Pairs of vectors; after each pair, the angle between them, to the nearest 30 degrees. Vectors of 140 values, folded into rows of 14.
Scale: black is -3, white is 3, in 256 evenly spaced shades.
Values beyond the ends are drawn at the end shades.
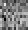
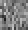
30 degrees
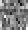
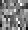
150 degrees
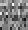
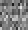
150 degrees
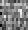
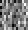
60 degrees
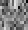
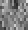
150 degrees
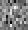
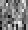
90 degrees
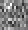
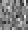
60 degrees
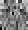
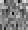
30 degrees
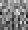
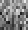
30 degrees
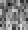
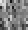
90 degrees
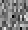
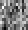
90 degrees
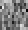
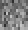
90 degrees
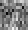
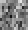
60 degrees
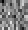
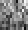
90 degrees
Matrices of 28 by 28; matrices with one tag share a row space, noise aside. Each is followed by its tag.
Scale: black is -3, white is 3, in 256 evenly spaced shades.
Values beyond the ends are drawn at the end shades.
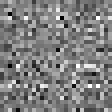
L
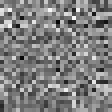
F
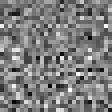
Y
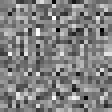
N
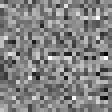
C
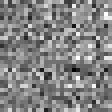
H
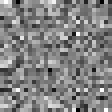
F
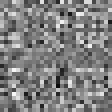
Y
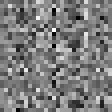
N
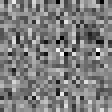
L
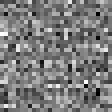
C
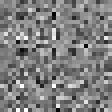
N
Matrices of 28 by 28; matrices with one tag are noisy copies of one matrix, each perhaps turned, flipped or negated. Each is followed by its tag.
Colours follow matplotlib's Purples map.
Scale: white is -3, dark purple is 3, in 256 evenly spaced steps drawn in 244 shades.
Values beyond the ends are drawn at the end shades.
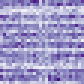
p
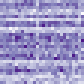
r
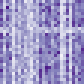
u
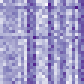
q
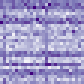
r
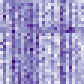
u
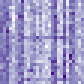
r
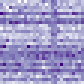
u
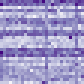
q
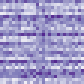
p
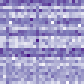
q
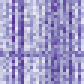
u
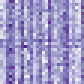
p
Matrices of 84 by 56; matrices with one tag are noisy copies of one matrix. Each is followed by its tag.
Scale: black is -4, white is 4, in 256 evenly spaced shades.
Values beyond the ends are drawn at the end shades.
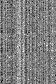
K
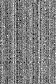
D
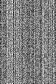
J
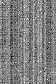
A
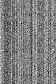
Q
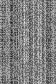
A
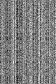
D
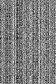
D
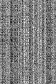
A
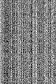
Q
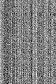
Q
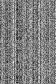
D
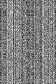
J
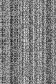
A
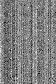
Q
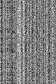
K
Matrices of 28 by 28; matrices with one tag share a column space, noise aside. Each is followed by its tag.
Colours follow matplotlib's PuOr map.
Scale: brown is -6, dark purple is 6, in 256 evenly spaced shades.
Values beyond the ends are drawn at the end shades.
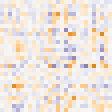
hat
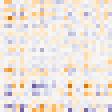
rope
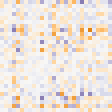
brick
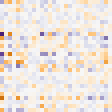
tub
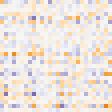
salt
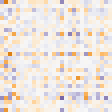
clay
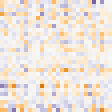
rope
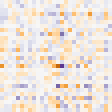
hat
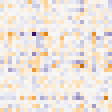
tub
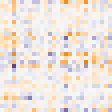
tub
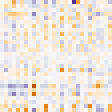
rope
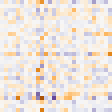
clay
